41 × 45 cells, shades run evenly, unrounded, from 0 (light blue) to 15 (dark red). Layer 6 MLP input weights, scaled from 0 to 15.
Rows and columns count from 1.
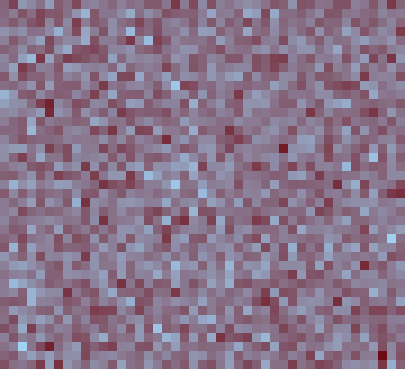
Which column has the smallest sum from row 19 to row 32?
20
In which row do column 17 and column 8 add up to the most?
33
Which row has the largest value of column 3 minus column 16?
9
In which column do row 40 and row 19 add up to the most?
43
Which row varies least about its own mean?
14
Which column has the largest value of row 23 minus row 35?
28
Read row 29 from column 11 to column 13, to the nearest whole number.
5 7 6
